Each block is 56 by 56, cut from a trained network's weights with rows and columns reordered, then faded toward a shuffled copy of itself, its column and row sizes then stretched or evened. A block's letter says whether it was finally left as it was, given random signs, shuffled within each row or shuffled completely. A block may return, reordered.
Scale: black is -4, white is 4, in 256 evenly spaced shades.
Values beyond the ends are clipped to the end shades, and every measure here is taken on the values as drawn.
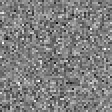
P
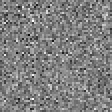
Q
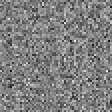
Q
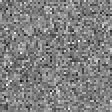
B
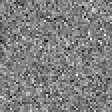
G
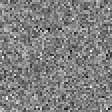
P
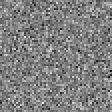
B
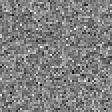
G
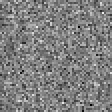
P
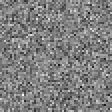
G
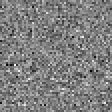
P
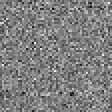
Q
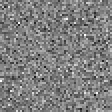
G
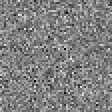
B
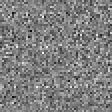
B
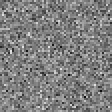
P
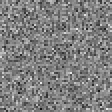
P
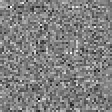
B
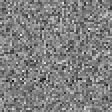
P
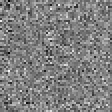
Q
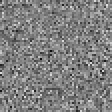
B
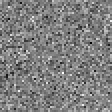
G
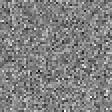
B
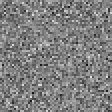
P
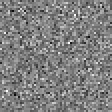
P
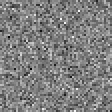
G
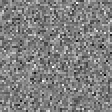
G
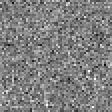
P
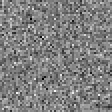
G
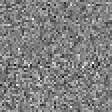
B
